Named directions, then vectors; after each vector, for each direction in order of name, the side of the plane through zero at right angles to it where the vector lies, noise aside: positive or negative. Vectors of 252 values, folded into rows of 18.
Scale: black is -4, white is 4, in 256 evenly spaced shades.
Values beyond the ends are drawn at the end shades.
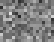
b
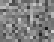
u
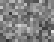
negative, positive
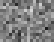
positive, positive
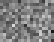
positive, negative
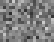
negative, negative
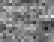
positive, positive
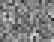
positive, positive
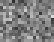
positive, positive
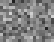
positive, positive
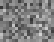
positive, negative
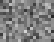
negative, negative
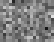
positive, positive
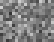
negative, positive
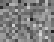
positive, negative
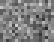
negative, positive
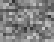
positive, positive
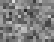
negative, negative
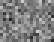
negative, negative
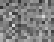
positive, negative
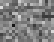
negative, positive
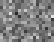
positive, positive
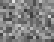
negative, negative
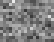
negative, negative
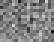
positive, negative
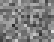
negative, positive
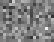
negative, negative
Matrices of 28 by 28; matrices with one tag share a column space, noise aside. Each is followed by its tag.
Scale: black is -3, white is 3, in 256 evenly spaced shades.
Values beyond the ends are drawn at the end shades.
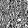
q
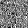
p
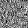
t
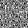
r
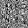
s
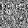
s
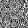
t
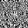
q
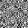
t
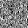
s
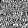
q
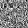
t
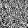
t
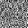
t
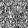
r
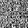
p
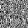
s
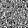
t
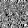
q
